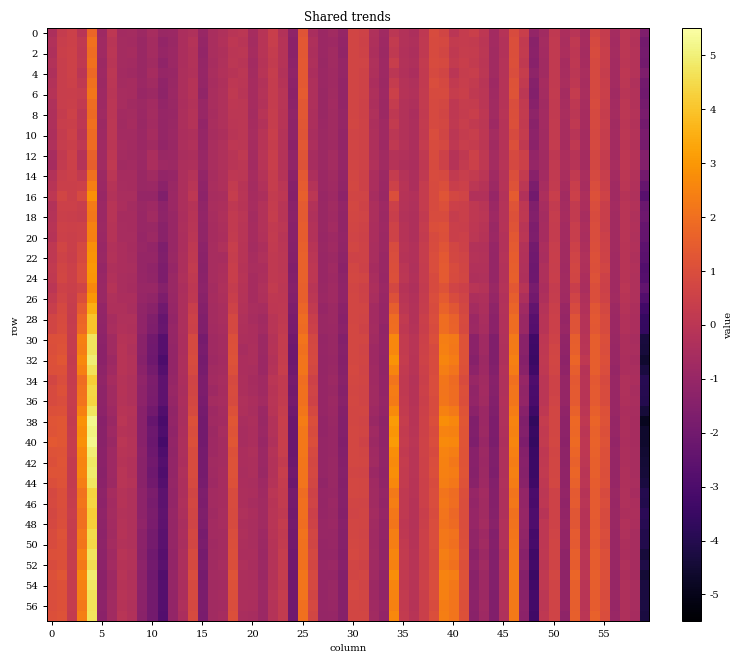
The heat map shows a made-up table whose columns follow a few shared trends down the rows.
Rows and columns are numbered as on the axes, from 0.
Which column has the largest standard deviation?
4
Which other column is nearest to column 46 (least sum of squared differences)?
39
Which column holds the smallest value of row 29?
59
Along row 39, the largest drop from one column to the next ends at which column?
5
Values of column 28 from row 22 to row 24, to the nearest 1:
-1 -1 -1
